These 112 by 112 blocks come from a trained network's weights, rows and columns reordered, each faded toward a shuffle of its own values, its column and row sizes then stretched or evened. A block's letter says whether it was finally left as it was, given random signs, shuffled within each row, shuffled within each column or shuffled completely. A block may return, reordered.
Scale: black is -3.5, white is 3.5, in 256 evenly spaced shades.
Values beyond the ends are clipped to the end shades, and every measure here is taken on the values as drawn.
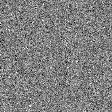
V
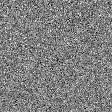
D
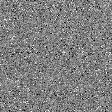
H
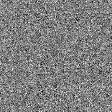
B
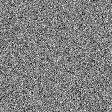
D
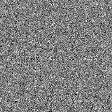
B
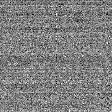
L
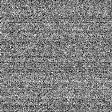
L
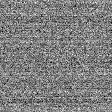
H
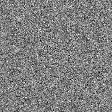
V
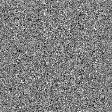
B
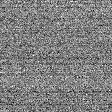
H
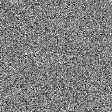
B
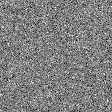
D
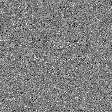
H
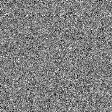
B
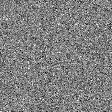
H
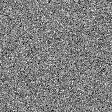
D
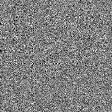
B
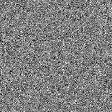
L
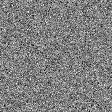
D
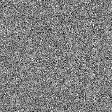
B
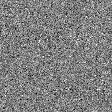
H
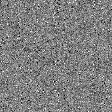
V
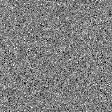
V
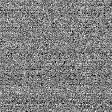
L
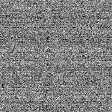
L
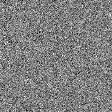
V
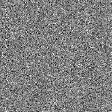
L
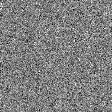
V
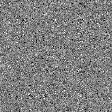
L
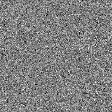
B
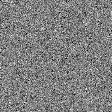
V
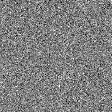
L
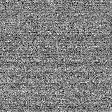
H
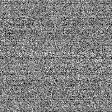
L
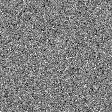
D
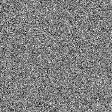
B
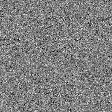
H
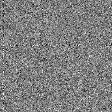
B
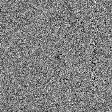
V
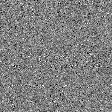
H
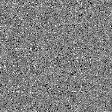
B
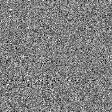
B
